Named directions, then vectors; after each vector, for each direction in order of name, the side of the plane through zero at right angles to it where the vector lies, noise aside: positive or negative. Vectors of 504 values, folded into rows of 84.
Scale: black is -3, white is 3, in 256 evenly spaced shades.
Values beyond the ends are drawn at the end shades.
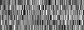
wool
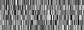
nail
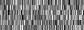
positive, positive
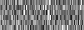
positive, negative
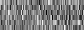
negative, negative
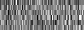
positive, positive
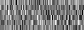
negative, negative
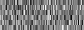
positive, negative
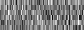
negative, negative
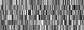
negative, negative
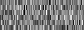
negative, positive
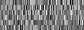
negative, positive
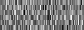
negative, positive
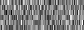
negative, positive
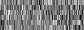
negative, negative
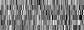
negative, negative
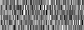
positive, negative
